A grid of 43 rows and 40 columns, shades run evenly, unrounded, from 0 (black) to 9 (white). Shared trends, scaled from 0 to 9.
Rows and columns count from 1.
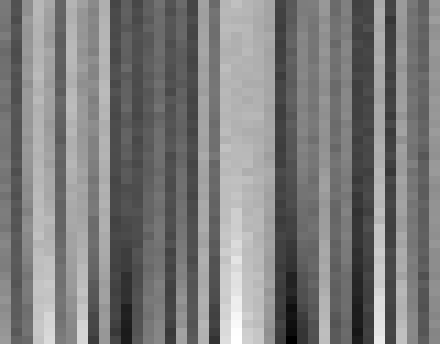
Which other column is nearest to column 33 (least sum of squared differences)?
26
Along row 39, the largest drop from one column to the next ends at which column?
36
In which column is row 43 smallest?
27
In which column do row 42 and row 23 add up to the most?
22
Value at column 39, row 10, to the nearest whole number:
4
